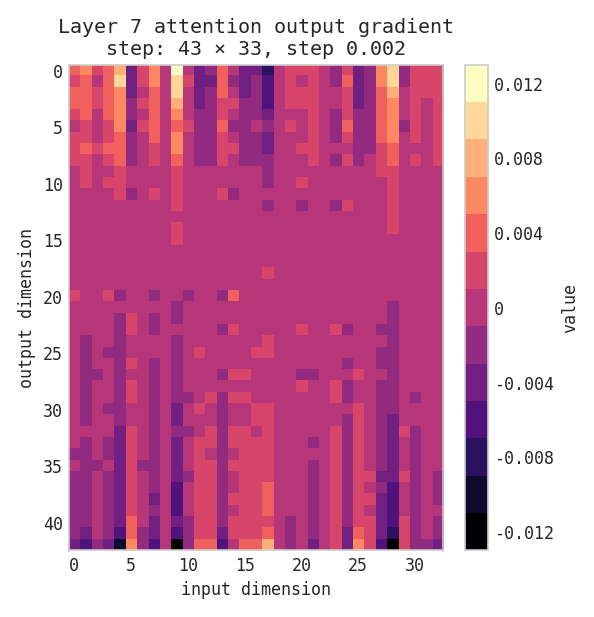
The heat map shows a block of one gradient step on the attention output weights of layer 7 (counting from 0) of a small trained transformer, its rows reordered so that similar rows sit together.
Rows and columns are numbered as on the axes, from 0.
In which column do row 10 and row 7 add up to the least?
17
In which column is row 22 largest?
5
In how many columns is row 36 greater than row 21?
10
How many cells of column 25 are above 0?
14
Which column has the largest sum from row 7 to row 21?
9
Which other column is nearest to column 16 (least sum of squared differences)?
11
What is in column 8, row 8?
0
